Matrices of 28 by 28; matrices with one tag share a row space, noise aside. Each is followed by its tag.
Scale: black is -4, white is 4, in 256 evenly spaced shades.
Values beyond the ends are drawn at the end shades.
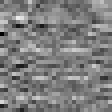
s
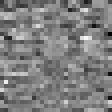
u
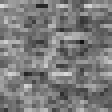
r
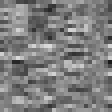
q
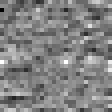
u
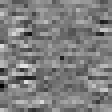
s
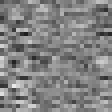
s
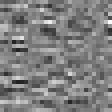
q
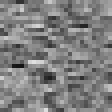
q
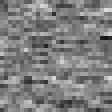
r
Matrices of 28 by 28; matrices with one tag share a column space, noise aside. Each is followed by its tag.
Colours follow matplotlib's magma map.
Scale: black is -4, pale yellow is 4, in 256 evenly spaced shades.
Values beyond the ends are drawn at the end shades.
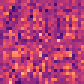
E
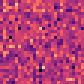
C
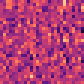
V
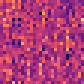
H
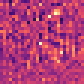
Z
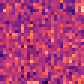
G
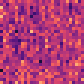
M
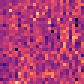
H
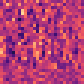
Z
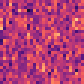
E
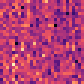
H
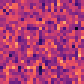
C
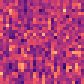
E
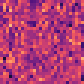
V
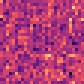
H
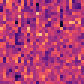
V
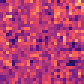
M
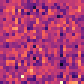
G
